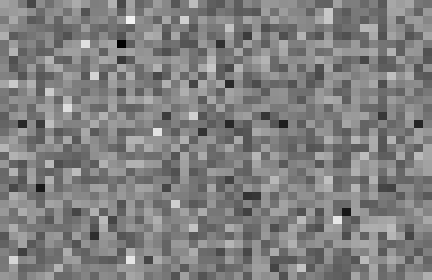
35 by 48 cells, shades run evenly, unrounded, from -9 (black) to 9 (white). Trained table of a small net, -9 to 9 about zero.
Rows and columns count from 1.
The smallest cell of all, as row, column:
6, 14
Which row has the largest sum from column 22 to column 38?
3
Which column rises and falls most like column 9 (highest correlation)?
30
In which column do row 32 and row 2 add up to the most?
37
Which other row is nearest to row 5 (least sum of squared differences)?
19
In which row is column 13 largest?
1
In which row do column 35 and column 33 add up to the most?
31
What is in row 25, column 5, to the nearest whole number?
-2
